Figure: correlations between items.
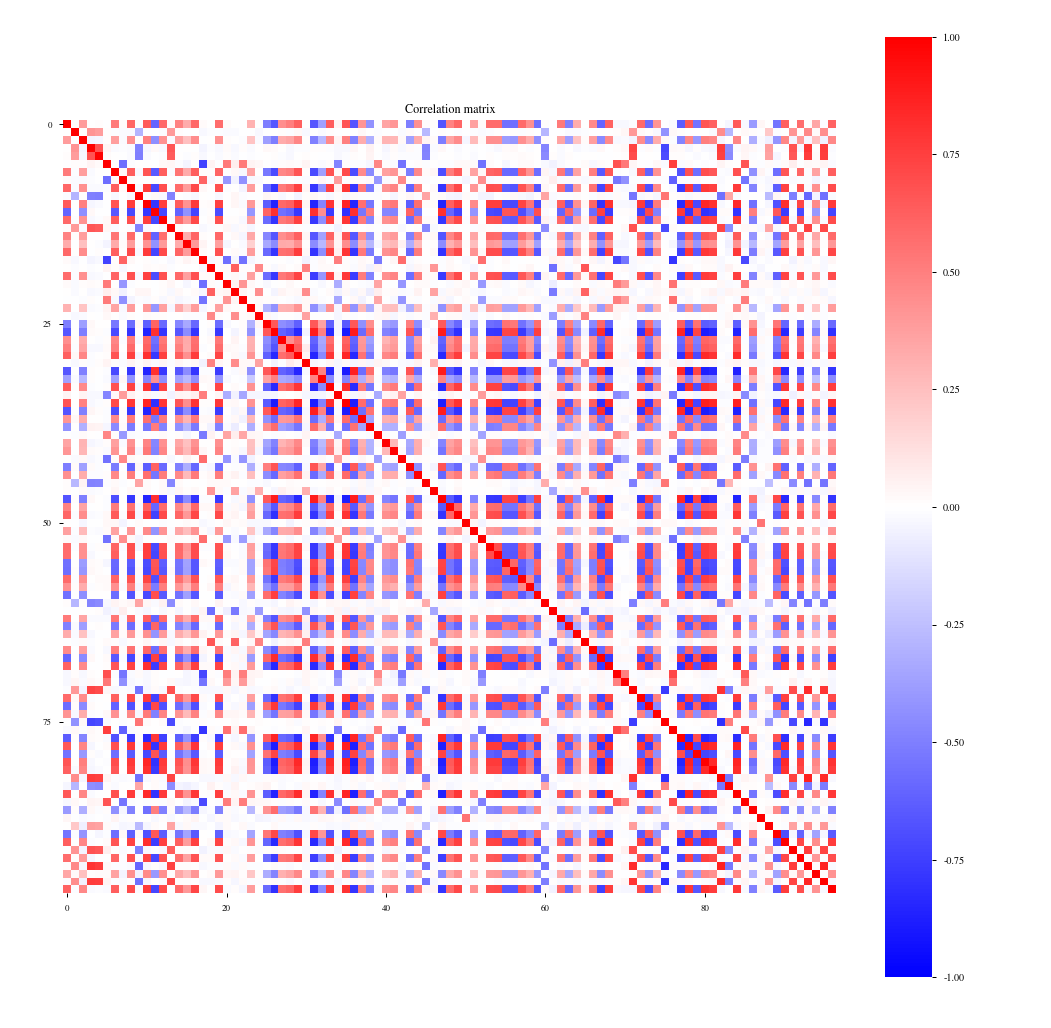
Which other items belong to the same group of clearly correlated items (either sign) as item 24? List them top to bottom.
18, 21, 30, 46, 61, 65
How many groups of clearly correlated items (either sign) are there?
5
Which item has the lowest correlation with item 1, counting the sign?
75
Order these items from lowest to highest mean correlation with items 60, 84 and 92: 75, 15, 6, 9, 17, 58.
17, 9, 75, 15, 58, 6
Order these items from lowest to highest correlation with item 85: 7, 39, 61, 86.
7, 61, 86, 39
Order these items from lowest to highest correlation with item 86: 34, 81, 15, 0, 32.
81, 0, 15, 34, 32
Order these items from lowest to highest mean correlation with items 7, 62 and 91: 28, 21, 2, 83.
83, 21, 2, 28
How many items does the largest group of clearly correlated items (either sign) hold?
60
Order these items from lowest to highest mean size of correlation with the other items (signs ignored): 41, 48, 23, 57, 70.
70, 23, 41, 48, 57
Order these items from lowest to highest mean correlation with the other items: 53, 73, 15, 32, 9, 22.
73, 32, 9, 22, 15, 53
